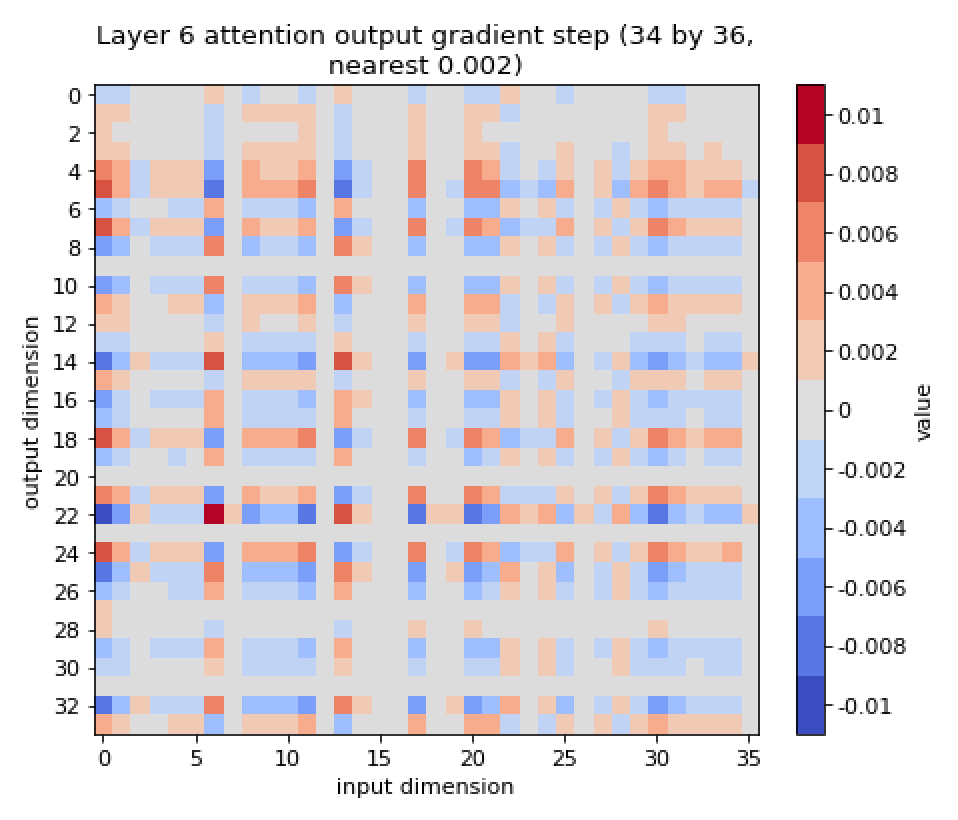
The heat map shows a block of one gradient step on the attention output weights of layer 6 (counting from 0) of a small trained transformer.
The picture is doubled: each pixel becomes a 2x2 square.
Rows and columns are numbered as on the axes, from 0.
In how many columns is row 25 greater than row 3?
8
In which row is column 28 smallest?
5
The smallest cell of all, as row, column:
22, 0
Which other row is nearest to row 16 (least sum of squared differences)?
29
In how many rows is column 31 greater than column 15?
12
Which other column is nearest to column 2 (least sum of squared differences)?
19
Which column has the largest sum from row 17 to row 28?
6
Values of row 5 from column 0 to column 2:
0.008 0.004 -0.002
